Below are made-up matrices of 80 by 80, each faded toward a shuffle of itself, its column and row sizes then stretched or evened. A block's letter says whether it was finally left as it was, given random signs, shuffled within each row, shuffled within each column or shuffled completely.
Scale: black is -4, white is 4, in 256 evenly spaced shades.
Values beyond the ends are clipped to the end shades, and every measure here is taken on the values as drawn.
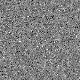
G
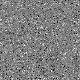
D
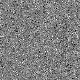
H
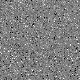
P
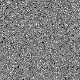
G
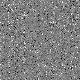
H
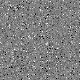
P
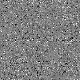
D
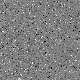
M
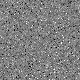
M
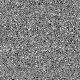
G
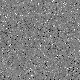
M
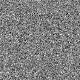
G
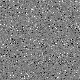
G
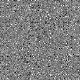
D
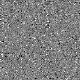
D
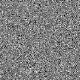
D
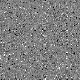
D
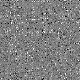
D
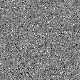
G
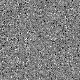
H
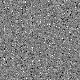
H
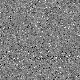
G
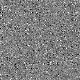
P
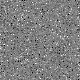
H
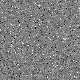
M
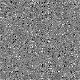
D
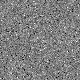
M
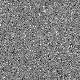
H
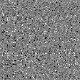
D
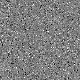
H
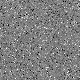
M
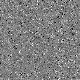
H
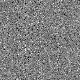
H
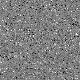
G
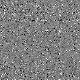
P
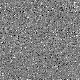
G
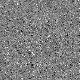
P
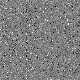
H
